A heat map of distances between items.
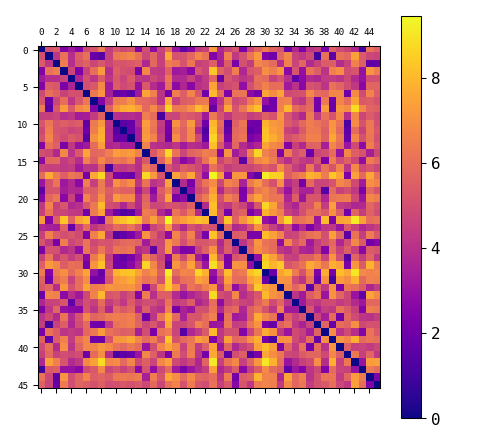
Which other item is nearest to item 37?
1
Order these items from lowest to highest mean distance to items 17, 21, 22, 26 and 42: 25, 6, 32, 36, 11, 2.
11, 25, 6, 2, 36, 32
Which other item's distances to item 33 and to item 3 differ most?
42
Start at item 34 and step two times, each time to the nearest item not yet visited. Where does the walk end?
24
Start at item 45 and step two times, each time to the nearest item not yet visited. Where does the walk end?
44
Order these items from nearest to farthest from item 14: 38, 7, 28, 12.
38, 7, 28, 12
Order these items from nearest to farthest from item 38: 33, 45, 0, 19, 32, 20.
19, 0, 33, 20, 32, 45
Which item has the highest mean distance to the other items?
23
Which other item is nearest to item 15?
27
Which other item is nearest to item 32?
36
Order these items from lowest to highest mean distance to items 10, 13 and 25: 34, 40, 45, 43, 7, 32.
43, 34, 45, 40, 7, 32
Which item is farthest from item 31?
17
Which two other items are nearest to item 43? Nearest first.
0, 33
